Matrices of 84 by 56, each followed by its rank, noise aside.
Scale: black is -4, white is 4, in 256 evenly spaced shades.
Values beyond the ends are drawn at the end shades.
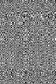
six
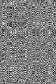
four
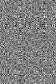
five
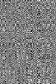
five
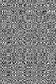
four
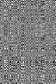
three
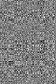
six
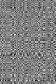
four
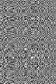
five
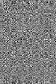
six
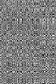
five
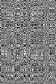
three
